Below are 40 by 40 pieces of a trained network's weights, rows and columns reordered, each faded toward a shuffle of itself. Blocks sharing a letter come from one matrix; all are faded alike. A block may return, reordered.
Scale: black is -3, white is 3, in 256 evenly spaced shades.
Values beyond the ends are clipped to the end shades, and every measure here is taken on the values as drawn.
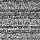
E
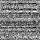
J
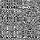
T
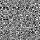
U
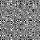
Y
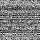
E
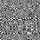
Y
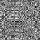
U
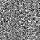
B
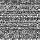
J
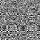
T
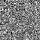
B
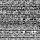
E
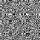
U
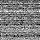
J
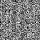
B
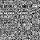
U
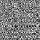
U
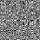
T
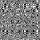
Y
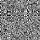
U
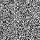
B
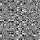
Y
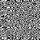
Y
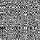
Y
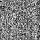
B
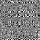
Y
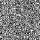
B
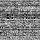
E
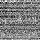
J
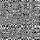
Y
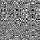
Y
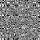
Y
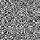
T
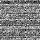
E
